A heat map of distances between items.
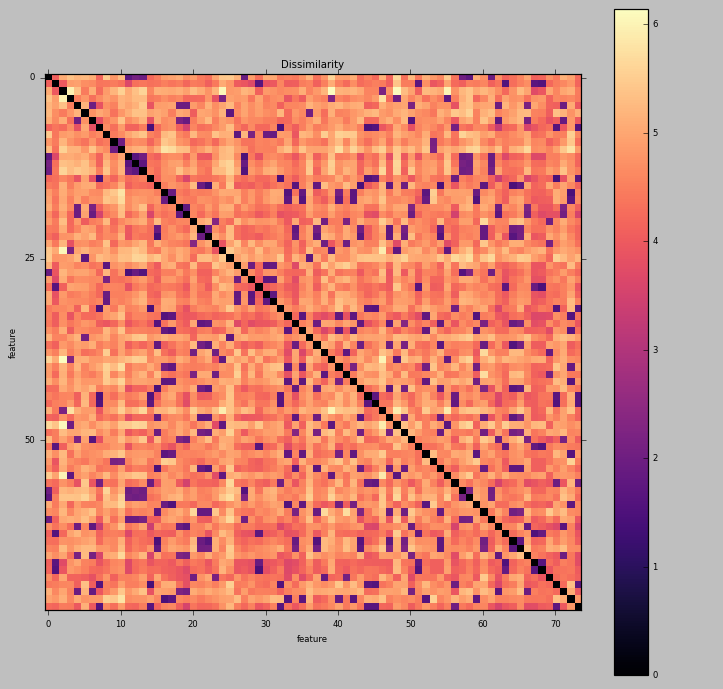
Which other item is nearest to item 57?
27
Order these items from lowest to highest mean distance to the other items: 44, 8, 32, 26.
44, 32, 26, 8
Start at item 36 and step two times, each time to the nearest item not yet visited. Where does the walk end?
5
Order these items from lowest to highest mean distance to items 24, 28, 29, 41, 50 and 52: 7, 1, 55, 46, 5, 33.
33, 1, 55, 7, 5, 46
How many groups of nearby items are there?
12
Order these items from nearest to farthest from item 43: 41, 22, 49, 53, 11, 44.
22, 49, 11, 44, 53, 41
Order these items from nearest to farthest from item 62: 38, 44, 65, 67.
44, 67, 38, 65
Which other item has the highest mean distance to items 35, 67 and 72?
10
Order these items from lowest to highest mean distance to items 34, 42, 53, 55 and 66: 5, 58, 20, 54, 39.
54, 39, 20, 5, 58
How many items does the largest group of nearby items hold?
12
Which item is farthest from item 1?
48
